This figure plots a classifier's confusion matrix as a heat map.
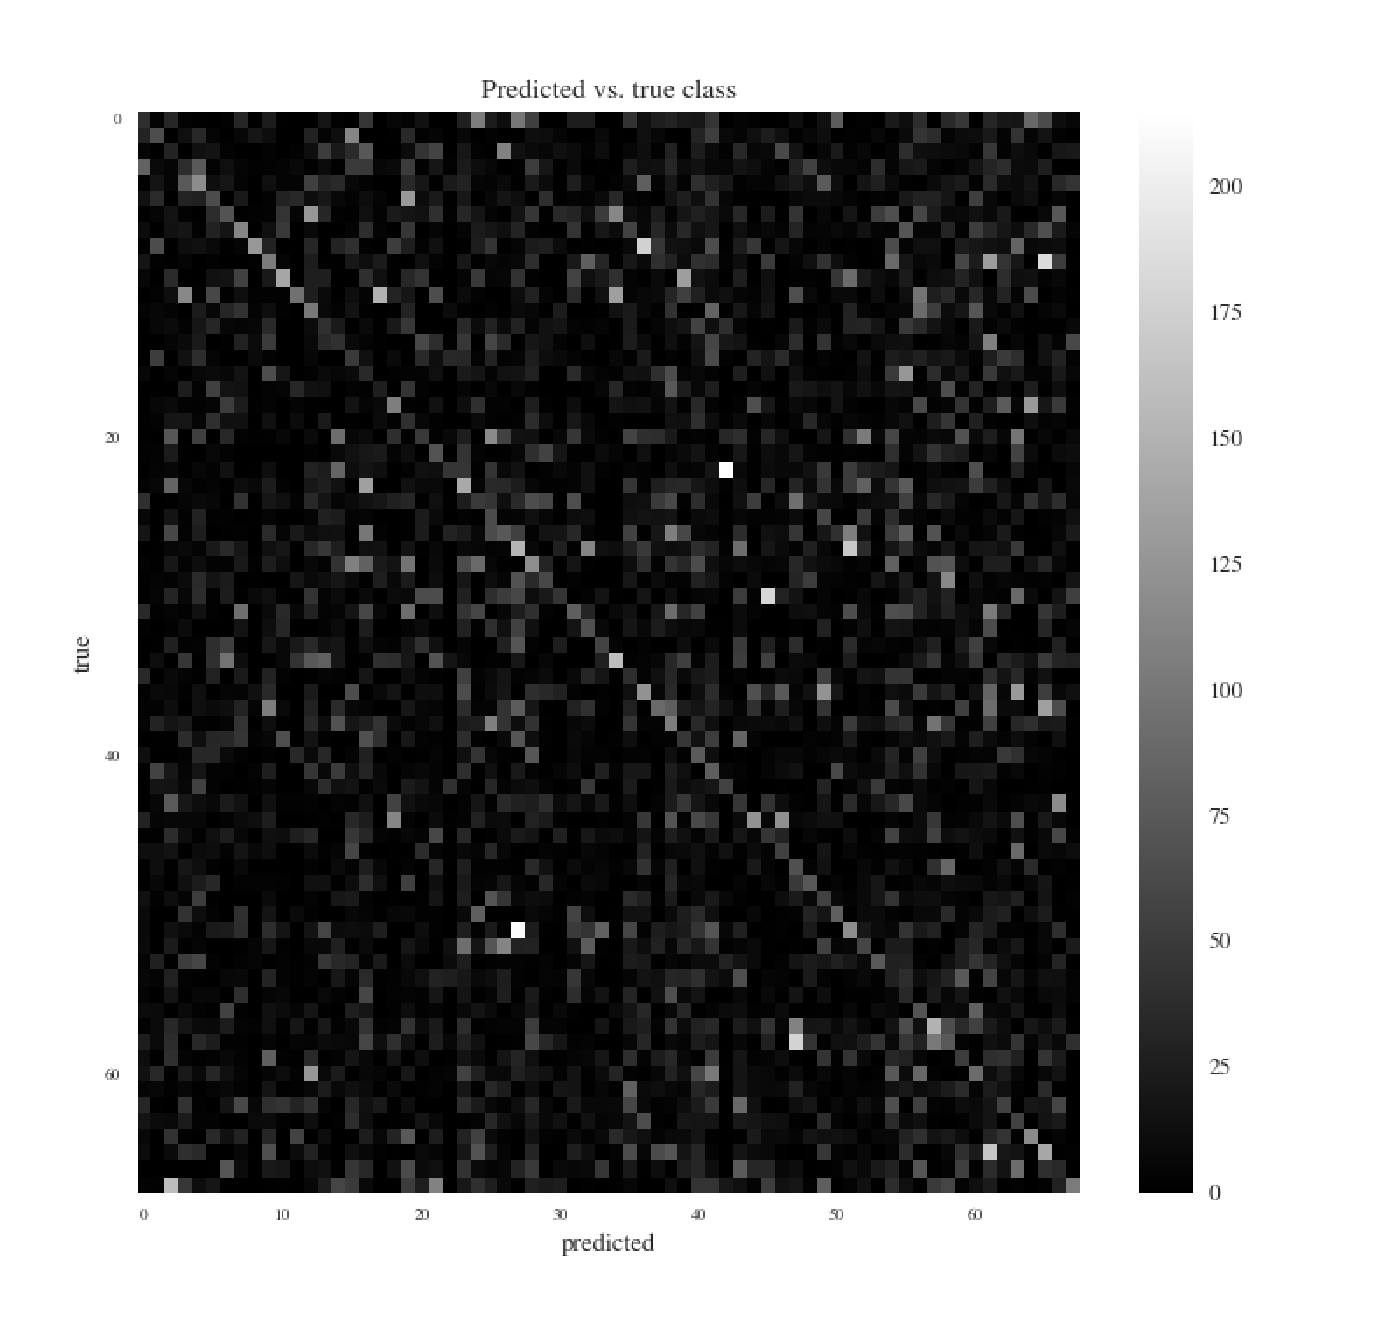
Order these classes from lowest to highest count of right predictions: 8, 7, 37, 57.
37, 7, 8, 57
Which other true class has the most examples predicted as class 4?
3
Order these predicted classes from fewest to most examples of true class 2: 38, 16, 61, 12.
12, 38, 61, 16
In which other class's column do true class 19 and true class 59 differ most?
9
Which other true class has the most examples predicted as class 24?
0
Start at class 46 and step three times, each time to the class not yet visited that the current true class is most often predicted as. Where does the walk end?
49
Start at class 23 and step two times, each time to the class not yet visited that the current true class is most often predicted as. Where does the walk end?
55
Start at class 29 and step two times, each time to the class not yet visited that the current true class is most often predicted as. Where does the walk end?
47
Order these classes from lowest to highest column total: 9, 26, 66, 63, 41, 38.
26, 66, 9, 63, 41, 38
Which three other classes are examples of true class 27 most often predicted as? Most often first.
51, 32, 43
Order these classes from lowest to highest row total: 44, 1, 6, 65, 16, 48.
48, 1, 16, 44, 65, 6
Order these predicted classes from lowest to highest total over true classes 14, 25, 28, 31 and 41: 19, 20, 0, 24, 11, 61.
11, 0, 20, 24, 19, 61
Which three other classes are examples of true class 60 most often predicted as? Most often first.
12, 41, 56
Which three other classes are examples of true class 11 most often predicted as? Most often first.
17, 34, 3
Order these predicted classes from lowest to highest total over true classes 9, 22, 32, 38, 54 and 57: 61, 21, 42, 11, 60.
11, 21, 60, 42, 61
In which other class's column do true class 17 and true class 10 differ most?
39
